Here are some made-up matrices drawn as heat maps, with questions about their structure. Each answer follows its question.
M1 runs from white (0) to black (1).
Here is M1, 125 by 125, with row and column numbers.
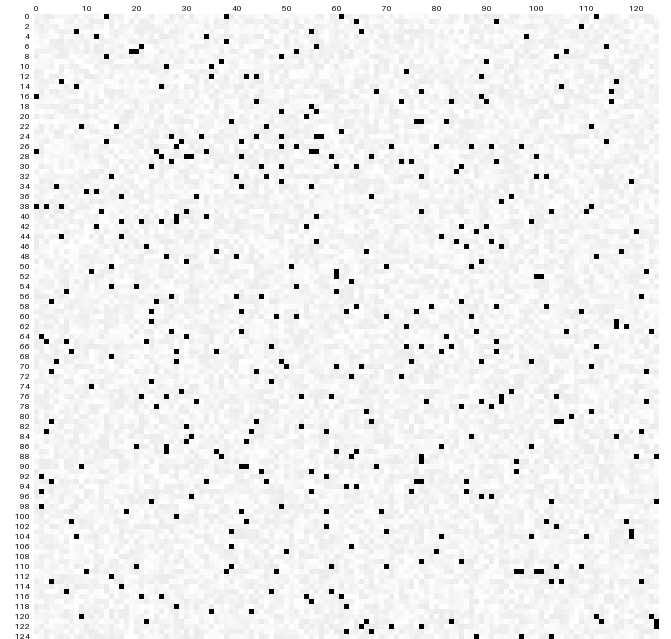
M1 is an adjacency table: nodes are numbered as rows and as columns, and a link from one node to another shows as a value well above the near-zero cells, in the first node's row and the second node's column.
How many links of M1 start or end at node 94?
2
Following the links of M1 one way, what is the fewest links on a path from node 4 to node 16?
7
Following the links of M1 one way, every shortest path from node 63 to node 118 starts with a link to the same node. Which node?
node 123
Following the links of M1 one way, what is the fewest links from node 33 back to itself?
6
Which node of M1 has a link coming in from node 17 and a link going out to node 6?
node 115
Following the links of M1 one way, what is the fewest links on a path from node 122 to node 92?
2
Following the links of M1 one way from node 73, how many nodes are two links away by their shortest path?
4
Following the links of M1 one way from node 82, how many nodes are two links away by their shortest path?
7
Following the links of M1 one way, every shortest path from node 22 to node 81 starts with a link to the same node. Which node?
node 46
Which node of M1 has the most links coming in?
node 77
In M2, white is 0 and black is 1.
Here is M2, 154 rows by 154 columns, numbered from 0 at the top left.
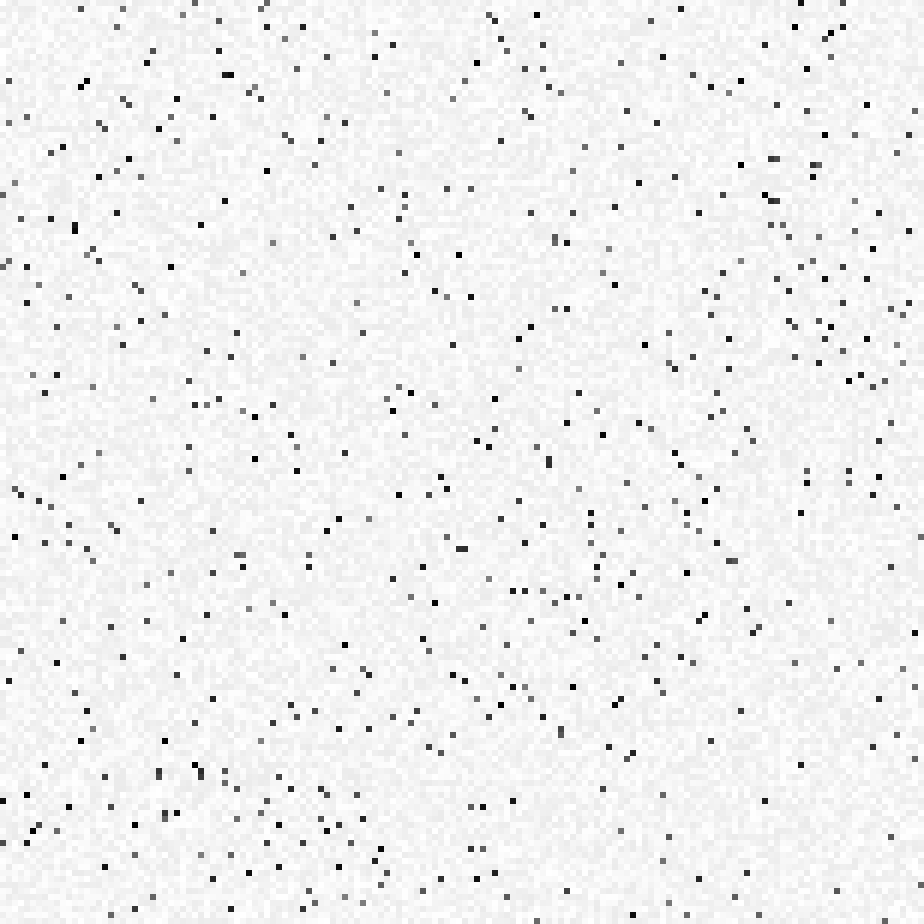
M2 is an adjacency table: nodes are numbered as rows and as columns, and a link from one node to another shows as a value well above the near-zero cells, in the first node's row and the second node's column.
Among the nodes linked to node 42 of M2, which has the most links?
node 14
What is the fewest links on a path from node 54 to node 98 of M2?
6
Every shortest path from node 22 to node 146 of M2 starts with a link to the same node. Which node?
node 151
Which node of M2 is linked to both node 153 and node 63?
node 147
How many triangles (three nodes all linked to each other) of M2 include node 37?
1
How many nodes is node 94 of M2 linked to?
5
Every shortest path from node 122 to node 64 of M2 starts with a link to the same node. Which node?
node 93
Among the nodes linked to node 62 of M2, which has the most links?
node 9
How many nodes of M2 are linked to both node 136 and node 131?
2
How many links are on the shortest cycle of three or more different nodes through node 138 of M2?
3
